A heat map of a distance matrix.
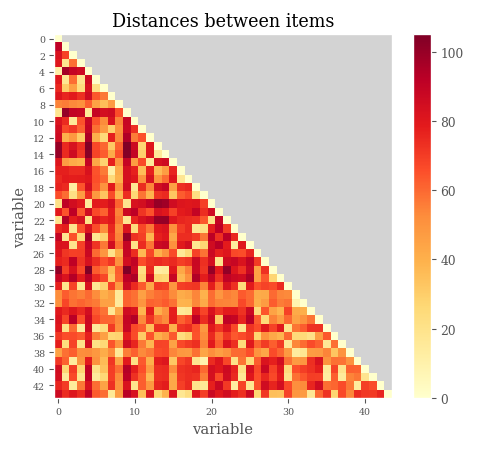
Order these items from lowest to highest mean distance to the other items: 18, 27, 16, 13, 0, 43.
16, 43, 18, 13, 27, 0
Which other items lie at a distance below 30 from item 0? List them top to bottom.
4, 9, 20, 22
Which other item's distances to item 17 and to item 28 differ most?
14
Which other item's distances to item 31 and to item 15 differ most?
32
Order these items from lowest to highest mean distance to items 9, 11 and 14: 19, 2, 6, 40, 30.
6, 19, 30, 40, 2
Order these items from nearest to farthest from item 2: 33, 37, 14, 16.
37, 16, 33, 14
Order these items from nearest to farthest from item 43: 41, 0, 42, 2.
41, 42, 2, 0
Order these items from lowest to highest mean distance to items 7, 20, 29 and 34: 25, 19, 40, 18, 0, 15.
0, 19, 40, 15, 18, 25
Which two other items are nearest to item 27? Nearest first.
21, 34
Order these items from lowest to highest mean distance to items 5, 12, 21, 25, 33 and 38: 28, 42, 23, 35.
35, 42, 23, 28
